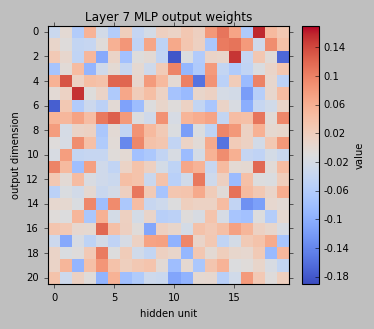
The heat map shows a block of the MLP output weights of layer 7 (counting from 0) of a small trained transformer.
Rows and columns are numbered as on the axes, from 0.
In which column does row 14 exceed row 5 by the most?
5
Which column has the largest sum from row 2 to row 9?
2
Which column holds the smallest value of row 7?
14
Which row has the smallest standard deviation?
15
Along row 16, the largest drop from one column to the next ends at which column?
8
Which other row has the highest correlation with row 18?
16
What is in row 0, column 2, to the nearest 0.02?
-0.06
